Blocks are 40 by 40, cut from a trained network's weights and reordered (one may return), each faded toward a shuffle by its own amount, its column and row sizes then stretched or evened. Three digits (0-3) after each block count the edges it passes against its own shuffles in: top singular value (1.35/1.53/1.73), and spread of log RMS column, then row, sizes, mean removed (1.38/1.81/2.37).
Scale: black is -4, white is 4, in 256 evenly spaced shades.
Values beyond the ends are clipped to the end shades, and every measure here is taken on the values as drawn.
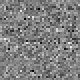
0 0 2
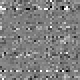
1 2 3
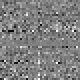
0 1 3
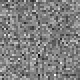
0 0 1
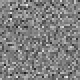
2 0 1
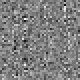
2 2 1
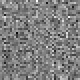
2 2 1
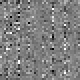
1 3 1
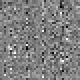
1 3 0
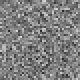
2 0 0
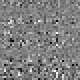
1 2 3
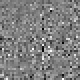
0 2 2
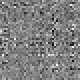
1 2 2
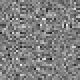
3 1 2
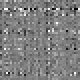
2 2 3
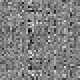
2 3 0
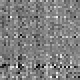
2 0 3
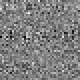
2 1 2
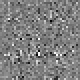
1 2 2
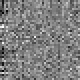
3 2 0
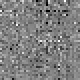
1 2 2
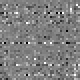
0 1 3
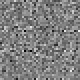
2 1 2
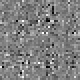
1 2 2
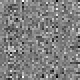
2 3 0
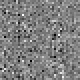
0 2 1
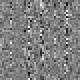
3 3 0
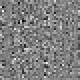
0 3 0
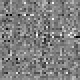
0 1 2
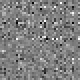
0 3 2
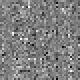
0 2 1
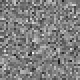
0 1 0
